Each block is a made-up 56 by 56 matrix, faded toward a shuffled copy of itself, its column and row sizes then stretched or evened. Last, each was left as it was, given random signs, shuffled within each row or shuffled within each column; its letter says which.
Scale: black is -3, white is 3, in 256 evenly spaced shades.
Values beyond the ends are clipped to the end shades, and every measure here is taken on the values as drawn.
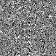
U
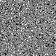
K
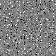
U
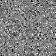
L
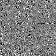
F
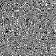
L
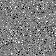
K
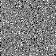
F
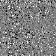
F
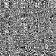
L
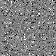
L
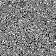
K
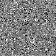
F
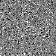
F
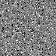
U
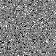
K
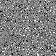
K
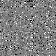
L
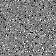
K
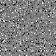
L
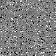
L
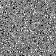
K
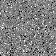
K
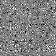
F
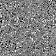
F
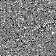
K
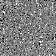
U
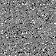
K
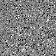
F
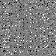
L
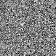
U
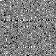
L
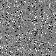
U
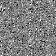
U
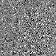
L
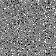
U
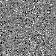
U
